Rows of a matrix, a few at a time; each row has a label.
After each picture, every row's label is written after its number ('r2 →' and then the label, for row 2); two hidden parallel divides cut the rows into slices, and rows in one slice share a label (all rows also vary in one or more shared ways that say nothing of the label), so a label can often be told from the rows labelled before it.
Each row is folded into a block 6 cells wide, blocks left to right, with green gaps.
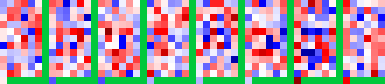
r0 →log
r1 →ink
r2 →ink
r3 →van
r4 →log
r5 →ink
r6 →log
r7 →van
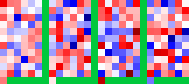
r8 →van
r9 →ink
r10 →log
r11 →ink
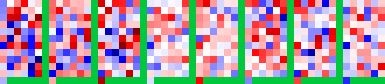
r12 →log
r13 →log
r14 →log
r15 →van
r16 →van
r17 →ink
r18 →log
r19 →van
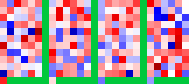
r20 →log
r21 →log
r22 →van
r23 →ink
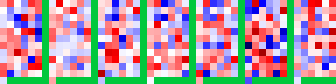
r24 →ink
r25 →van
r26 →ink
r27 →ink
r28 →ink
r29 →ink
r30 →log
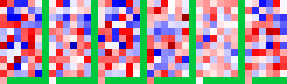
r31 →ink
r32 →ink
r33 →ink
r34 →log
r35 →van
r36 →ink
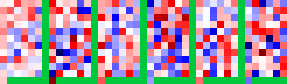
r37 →van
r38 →log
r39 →van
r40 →log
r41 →van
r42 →ink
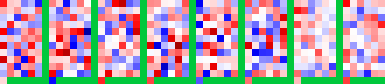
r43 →van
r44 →ink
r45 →log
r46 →van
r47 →van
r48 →log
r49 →van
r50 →van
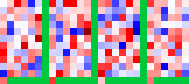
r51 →log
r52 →log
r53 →ink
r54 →van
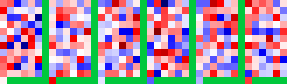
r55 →ink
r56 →log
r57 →log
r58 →ink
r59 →log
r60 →log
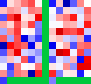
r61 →van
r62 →ink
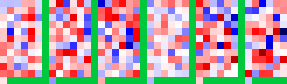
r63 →van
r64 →ink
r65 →log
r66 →van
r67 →ink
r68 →ink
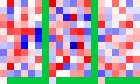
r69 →ink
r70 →ink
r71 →van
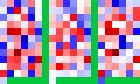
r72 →ink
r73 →ink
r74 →ink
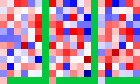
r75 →log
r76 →ink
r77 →ink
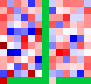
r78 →log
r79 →van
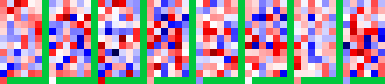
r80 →log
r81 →log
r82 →log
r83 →ink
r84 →ink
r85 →ink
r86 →van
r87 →ink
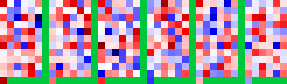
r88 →ink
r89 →log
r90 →log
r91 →log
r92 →van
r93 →van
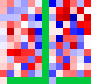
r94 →ink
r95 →log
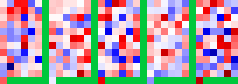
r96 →log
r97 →van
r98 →log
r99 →van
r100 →log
